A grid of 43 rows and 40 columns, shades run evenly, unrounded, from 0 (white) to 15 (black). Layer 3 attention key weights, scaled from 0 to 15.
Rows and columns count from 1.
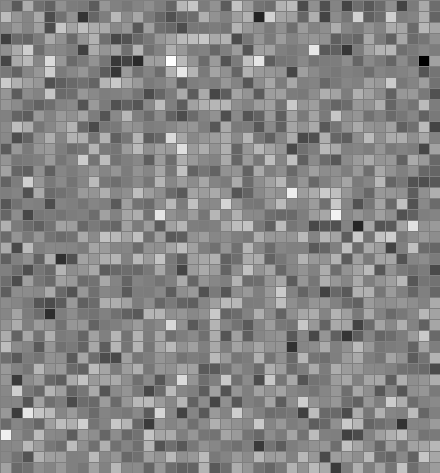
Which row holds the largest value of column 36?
23
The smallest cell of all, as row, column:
6, 16
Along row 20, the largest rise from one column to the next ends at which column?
32
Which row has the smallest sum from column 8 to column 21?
14
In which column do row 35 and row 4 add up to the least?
17
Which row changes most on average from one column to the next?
2
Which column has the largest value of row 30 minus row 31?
39
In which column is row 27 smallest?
26
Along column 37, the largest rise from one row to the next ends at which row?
20
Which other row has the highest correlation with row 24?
22
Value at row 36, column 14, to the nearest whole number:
11
